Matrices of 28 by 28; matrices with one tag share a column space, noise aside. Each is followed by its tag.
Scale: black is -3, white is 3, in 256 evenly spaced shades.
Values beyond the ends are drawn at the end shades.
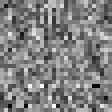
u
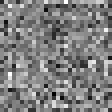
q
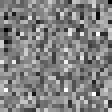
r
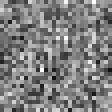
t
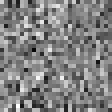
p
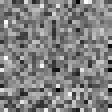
q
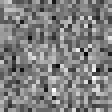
t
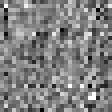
u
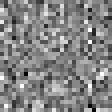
p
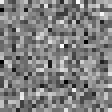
q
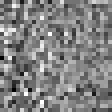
r
